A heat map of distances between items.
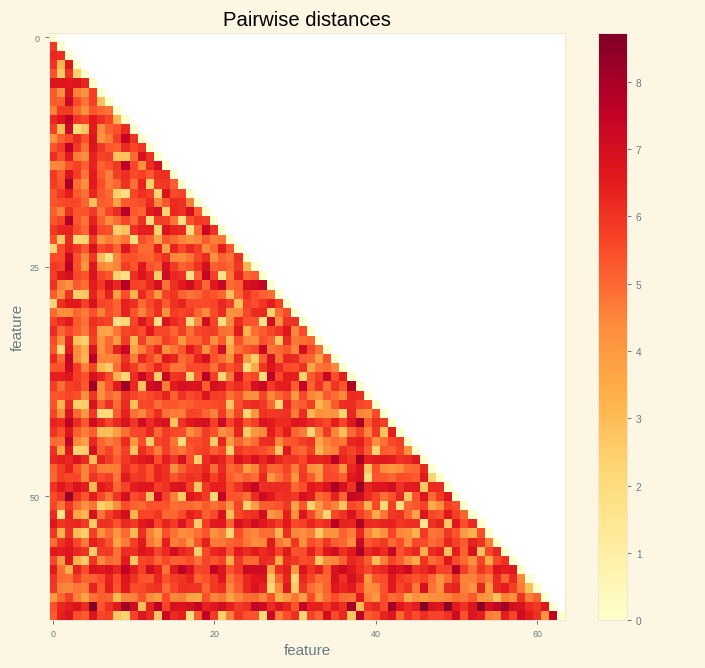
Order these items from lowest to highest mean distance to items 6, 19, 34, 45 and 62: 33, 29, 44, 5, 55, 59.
33, 44, 59, 29, 55, 5
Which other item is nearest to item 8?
31
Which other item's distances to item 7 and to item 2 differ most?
24
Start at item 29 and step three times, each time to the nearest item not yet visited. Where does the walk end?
14
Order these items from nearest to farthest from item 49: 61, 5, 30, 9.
5, 61, 30, 9
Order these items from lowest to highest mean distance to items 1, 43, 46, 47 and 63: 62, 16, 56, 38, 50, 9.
9, 56, 16, 50, 38, 62
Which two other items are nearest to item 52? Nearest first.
1, 34
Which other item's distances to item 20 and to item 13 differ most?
50
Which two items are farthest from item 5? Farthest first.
62, 38
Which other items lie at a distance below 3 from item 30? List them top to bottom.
27, 59, 60
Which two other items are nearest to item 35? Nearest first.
25, 4
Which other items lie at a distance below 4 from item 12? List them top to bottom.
16, 20, 44, 50
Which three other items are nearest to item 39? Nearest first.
48, 47, 51
